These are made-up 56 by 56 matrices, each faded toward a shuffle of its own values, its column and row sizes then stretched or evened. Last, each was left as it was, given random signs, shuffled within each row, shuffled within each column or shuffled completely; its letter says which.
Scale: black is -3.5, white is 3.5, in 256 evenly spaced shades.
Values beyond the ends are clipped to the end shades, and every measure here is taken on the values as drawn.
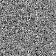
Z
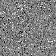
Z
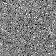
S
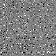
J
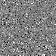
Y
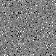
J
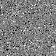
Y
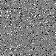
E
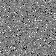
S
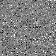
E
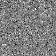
Y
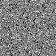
S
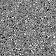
Y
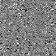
J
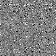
E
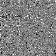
E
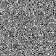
J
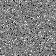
Y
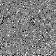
J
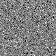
S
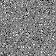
E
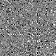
J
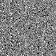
Z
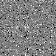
E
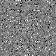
E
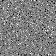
S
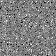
Y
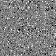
J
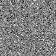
Z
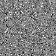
E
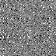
J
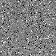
Z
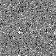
E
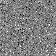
Z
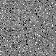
E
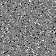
S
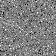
S
